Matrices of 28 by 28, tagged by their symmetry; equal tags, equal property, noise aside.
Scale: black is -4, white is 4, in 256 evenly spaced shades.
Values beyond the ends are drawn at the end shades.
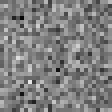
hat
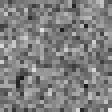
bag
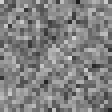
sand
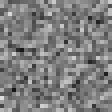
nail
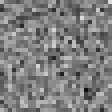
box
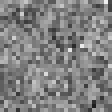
bag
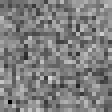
box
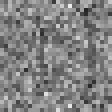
hat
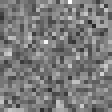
box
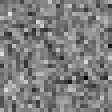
nail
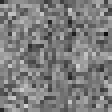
hat
